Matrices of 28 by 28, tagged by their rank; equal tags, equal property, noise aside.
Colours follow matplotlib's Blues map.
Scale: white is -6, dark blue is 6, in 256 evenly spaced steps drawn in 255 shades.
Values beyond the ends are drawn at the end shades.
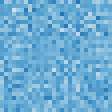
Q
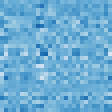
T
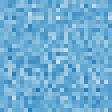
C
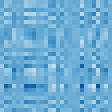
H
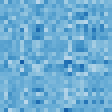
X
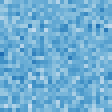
C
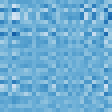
H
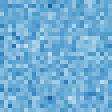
C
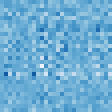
T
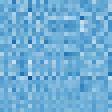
X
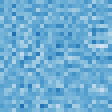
T
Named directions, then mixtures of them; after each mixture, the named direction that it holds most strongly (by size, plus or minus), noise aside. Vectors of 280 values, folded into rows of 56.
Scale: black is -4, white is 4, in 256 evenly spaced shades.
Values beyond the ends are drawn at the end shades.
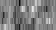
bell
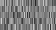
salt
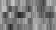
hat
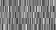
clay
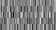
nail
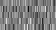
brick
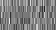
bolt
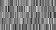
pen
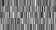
nail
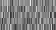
pen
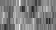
bell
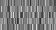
nail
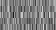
nail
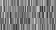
bolt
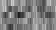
hat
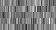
clay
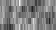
bell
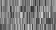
nail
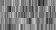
bell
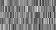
pen
